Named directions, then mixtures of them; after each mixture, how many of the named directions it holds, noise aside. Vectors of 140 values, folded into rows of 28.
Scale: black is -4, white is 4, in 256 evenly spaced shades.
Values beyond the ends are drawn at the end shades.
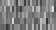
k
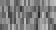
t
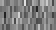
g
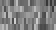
three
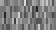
one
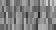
two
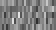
two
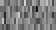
one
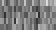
two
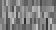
two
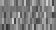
two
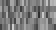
one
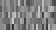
three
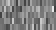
one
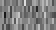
one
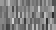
three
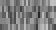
one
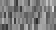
three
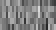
two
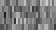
two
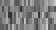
one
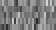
three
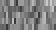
three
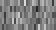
one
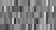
three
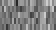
three
